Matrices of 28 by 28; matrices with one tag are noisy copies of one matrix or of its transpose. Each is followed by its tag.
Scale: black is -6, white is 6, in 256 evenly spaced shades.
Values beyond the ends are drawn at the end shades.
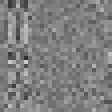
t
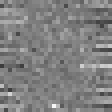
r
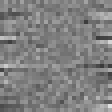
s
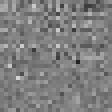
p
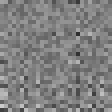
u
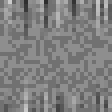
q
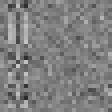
t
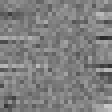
s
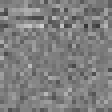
t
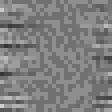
q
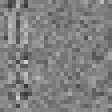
t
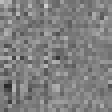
p
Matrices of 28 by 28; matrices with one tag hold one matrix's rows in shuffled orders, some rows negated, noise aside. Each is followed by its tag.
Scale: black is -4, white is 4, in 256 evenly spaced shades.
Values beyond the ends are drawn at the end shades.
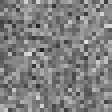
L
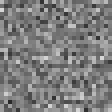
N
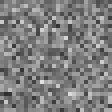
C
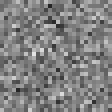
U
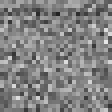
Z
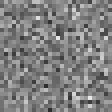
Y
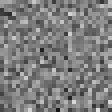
C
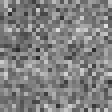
Z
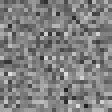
N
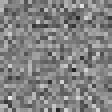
N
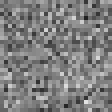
N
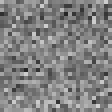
Z
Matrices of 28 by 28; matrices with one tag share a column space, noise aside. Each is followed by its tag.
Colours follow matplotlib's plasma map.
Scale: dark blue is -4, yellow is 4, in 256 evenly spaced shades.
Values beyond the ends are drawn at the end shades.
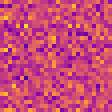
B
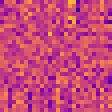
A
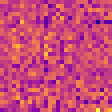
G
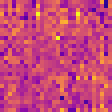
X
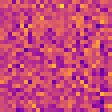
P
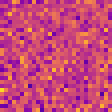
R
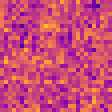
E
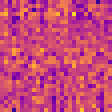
X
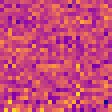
G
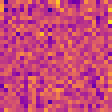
A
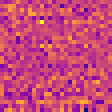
G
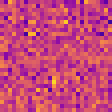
A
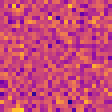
G
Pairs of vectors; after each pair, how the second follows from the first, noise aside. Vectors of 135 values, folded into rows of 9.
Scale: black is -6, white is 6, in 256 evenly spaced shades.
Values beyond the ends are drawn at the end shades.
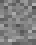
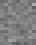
shrunk.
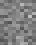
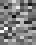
reversed, scaled up.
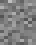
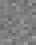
reversed, shrunk.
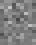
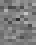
sign-scrambled.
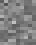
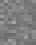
shrunk.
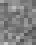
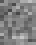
reversed.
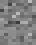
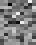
scaled up.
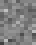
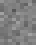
reversed, shrunk.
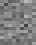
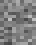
reversed, negated.
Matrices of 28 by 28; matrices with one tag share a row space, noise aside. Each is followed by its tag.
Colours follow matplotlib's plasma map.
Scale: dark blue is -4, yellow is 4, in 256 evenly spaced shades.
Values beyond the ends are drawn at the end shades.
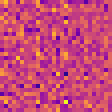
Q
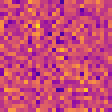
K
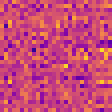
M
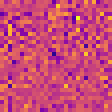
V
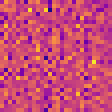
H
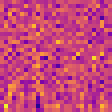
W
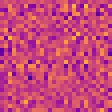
V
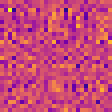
V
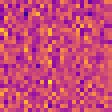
H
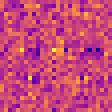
K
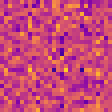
K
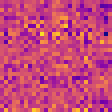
M
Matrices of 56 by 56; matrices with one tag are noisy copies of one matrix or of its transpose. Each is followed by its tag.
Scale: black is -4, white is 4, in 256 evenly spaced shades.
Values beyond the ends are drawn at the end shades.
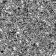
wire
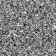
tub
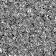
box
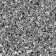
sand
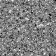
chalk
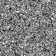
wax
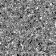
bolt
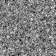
bolt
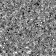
sand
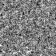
sand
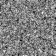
bolt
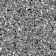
wax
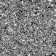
box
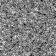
tub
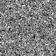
wax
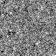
wire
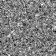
tub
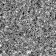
sand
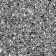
box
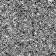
box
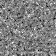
bolt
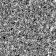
sand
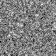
tub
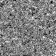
wire
